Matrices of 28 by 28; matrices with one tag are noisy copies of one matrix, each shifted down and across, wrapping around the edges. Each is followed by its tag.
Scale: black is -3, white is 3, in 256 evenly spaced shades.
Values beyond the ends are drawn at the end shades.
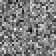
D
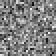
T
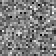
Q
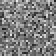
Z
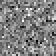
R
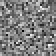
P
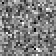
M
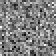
Z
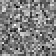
M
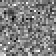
R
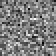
Z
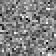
P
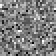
M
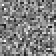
T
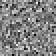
R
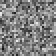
M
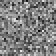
P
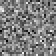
T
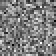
Z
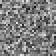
D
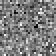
Q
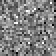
M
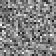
Z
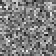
D
